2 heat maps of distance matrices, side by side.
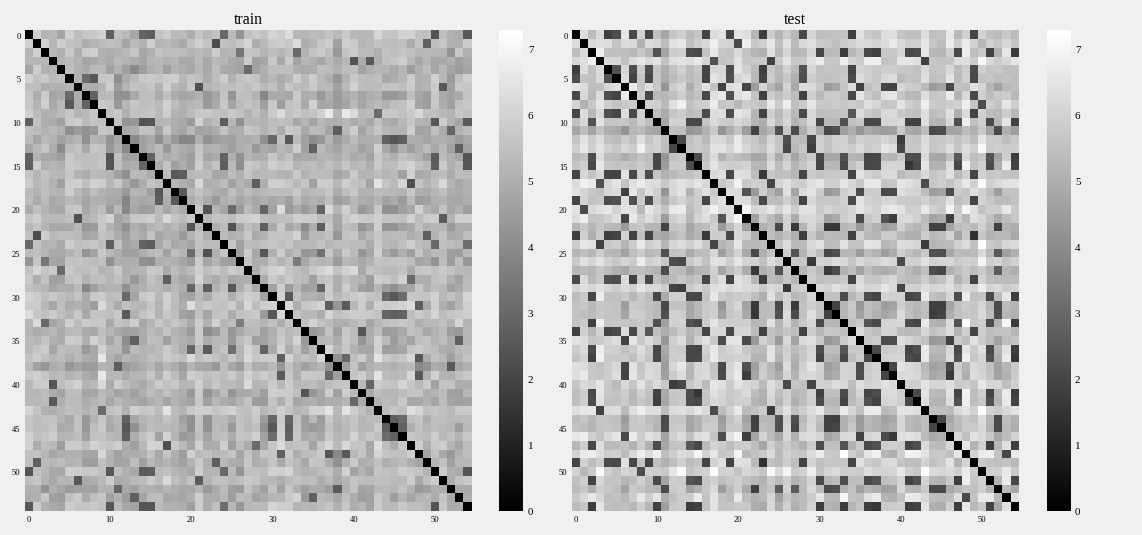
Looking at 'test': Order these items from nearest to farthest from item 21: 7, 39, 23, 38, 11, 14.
39, 38, 11, 14, 23, 7
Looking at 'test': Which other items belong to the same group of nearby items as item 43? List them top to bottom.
3, 17, 24
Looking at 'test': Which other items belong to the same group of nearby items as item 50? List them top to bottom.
8
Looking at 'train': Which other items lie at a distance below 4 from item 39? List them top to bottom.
31, 37, 48
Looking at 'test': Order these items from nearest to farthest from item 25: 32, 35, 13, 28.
32, 35, 28, 13
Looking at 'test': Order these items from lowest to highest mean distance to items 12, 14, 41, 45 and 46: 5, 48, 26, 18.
18, 26, 5, 48
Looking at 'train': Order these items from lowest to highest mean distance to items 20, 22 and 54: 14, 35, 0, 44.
14, 0, 44, 35
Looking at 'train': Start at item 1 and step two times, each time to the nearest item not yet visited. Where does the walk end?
49
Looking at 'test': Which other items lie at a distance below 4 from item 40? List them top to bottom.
12, 13, 26, 29
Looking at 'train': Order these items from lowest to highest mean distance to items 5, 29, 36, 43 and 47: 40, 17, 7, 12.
7, 12, 17, 40
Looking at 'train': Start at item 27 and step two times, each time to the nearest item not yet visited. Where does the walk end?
13
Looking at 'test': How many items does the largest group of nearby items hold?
13
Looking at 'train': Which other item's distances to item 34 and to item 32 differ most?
41
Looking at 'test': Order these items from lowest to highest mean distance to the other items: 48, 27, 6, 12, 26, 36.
27, 36, 6, 12, 26, 48
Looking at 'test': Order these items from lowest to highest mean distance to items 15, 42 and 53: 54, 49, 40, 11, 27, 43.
54, 11, 27, 49, 40, 43
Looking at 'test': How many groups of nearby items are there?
9
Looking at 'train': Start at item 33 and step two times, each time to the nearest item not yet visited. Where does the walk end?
26
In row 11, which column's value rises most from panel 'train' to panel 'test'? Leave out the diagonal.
38
